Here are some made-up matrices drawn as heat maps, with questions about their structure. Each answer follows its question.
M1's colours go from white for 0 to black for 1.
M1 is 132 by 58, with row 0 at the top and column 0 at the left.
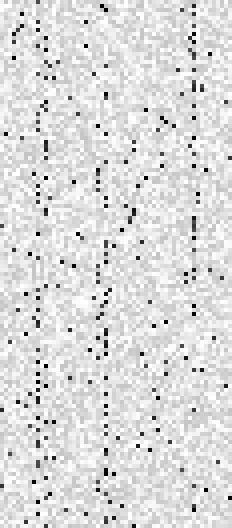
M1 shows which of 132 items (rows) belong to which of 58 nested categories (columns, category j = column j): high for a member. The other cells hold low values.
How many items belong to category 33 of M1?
5
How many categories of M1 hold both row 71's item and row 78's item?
0
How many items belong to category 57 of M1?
2
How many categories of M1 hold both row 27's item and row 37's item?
1
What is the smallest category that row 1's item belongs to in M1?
25
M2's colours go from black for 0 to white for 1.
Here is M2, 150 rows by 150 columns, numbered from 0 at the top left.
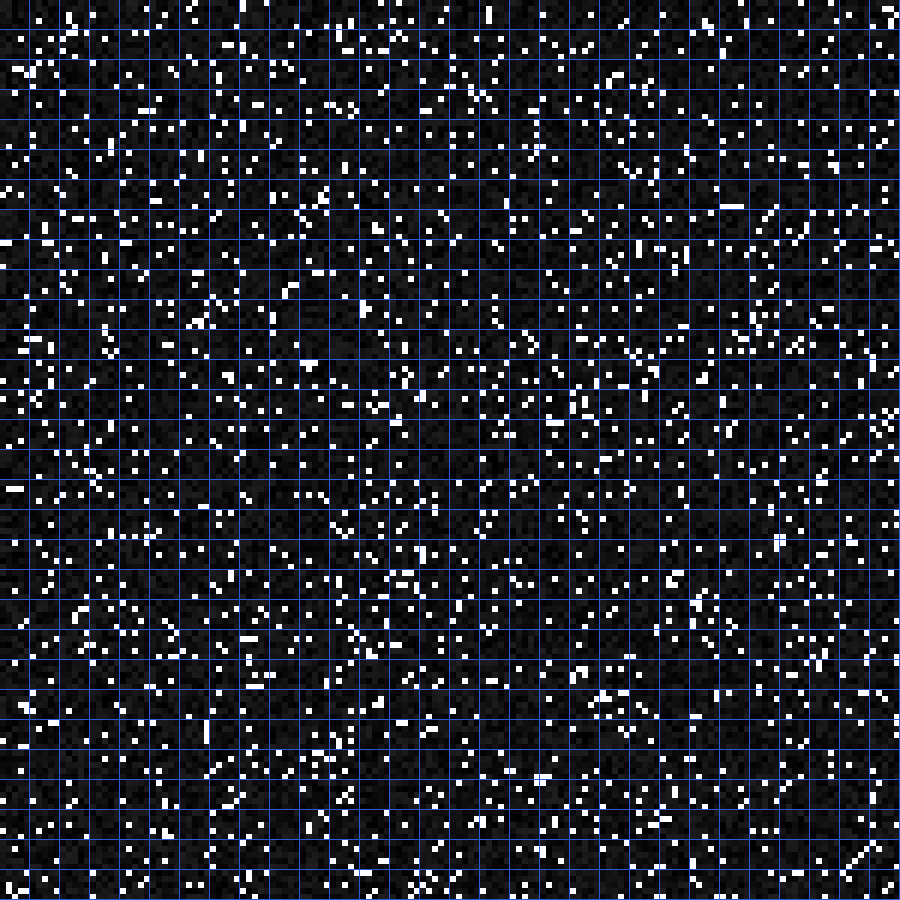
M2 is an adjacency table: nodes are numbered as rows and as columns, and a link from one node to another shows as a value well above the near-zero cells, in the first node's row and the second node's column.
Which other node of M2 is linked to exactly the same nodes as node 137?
node 61
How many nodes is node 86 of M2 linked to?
6
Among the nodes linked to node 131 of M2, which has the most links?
node 58
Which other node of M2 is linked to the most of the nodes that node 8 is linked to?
node 67
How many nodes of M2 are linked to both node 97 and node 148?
2
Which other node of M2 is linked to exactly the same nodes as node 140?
node 132
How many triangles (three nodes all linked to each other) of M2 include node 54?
5
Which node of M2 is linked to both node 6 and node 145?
node 60
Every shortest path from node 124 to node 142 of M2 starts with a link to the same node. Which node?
node 27
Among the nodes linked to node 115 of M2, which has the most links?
node 133
